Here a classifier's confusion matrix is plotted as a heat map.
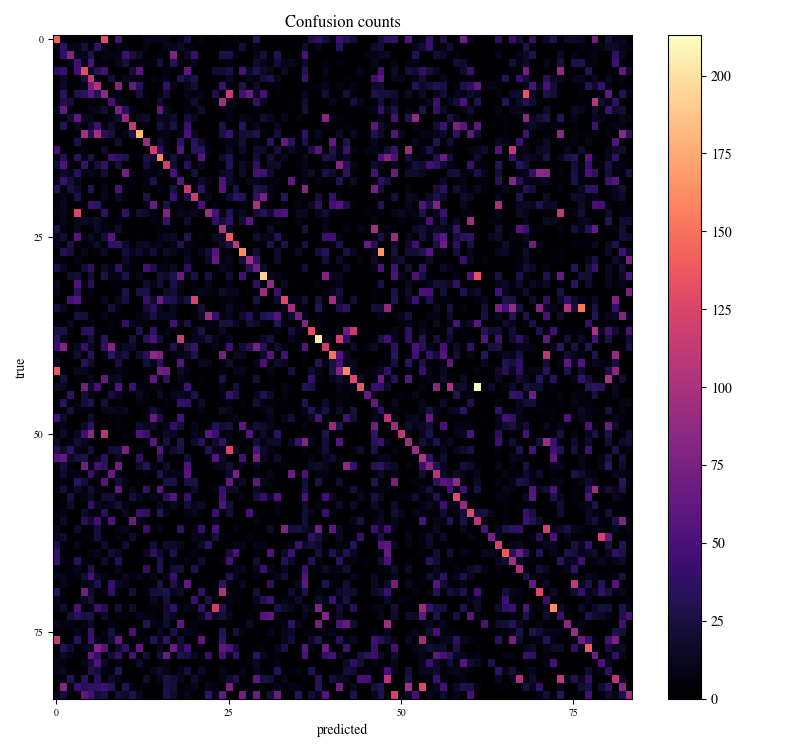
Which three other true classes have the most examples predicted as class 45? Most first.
26, 81, 78
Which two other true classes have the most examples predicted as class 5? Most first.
50, 6
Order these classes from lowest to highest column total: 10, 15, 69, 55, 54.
10, 69, 54, 15, 55
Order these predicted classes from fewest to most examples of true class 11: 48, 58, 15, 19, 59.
48, 15, 19, 59, 58
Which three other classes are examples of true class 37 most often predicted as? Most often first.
43, 78, 42
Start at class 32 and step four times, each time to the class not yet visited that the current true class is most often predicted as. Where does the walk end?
53
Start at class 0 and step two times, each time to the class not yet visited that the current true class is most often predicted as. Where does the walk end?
68
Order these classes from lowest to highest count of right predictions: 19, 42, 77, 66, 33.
66, 19, 33, 77, 42
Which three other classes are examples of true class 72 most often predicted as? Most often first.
23, 53, 38
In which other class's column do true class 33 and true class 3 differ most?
20
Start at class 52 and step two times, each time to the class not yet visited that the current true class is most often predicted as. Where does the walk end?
49
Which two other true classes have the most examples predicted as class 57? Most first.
44, 41
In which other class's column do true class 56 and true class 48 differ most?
58
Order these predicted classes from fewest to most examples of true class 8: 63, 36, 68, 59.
63, 36, 68, 59
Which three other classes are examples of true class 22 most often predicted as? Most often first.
3, 73, 16
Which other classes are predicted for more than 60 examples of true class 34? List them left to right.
48, 64, 66, 70, 74, 76
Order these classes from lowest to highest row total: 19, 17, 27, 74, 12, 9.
9, 74, 19, 27, 17, 12
